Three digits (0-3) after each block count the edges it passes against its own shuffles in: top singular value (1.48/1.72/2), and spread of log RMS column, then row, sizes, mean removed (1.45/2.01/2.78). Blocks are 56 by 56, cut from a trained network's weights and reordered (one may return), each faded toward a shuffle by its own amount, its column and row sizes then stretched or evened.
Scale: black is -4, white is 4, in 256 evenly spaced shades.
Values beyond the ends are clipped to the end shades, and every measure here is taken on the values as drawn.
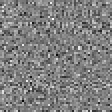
3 0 2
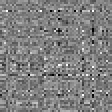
3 1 2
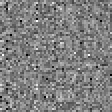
2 1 0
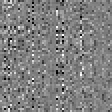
3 3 0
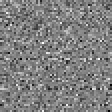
2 0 2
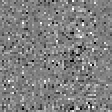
1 2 1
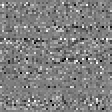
1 0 3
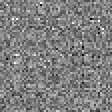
3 0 0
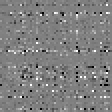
0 2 3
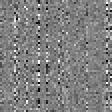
3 3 0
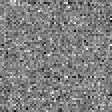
1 0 1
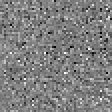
0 1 1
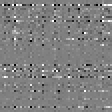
3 2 3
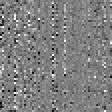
1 3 0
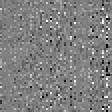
0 3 0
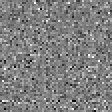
1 0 1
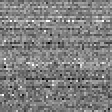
3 0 2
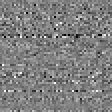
0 0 3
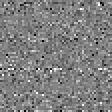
1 0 2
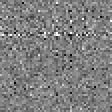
1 1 2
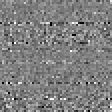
0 0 3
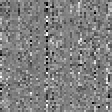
1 3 0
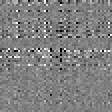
3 1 3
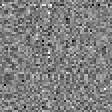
3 0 0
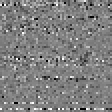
1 0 3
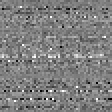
1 0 3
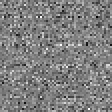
2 0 2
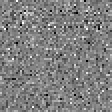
0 0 1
